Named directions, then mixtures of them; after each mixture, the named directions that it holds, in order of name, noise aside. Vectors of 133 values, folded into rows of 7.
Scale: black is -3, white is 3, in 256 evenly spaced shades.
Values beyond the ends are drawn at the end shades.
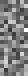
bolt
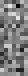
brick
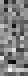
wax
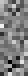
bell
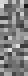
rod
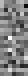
rod, wax.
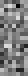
brick.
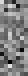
bell, brick, wax.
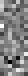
bell, wax.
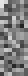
bell, rod.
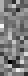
bell, wax.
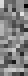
bolt, rod, wax.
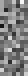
bolt, brick, rod.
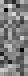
brick, wax.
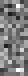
brick.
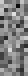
brick, rod.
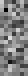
brick, rod, wax.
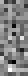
wax.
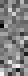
bell, brick.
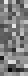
wax.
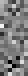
bell.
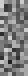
bell, bolt, rod.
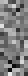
bell.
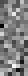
bell, brick.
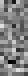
bell, wax.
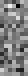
brick.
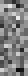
brick.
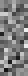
bell, bolt.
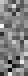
bell.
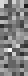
rod.
